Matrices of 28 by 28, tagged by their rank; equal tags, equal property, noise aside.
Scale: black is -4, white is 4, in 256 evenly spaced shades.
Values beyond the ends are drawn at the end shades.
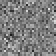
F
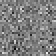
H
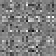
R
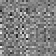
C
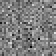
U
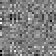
R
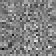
C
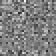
H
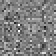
F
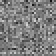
H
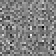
R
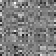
R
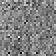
F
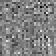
C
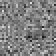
H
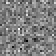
H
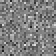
H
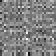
C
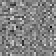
U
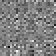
C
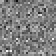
F
